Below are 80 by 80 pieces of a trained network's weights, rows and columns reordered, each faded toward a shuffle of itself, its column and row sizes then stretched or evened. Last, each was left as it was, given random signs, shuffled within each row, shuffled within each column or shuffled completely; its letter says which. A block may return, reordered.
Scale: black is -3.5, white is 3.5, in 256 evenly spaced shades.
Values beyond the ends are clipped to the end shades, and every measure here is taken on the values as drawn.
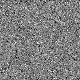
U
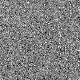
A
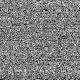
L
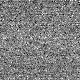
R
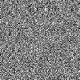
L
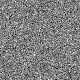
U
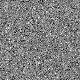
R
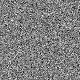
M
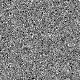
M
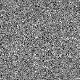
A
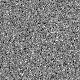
U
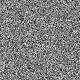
R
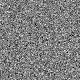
U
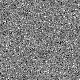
U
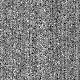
M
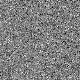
M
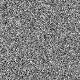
A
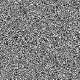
L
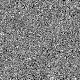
R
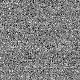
R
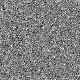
U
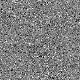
A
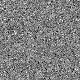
R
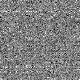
L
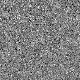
A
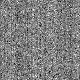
M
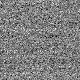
R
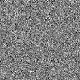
L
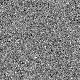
U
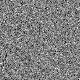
M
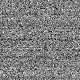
R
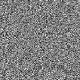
L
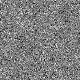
A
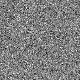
M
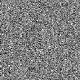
L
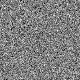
M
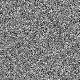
M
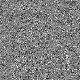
A
